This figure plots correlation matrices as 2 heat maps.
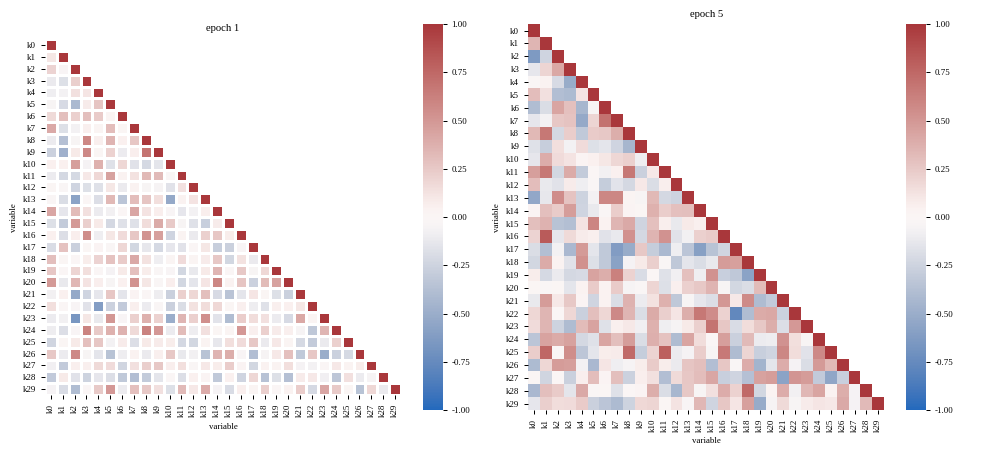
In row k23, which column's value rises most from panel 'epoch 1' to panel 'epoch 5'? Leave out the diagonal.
k15
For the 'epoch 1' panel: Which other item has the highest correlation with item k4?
k10
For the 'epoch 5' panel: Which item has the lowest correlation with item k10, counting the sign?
k17
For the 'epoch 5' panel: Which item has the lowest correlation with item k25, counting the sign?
k27
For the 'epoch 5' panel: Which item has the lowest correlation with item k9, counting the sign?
k8
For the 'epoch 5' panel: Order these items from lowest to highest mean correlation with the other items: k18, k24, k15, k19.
k19, k18, k15, k24
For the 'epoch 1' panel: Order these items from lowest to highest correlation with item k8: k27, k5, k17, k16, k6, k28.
k28, k17, k6, k27, k5, k16
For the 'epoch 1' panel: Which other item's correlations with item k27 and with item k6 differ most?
k1
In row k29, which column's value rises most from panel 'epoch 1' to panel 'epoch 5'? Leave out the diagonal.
k26
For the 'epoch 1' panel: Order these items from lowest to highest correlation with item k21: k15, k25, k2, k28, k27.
k2, k15, k25, k27, k28
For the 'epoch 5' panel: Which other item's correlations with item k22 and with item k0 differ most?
k13
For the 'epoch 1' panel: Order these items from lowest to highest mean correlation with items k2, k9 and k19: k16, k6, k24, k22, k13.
k13, k22, k6, k24, k16
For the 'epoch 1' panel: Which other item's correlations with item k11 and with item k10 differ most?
k23
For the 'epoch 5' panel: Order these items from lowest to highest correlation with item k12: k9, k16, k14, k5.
k16, k5, k9, k14
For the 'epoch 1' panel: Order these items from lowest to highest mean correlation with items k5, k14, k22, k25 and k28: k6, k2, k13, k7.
k6, k2, k7, k13
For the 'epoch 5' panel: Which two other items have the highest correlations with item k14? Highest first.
k22, k3
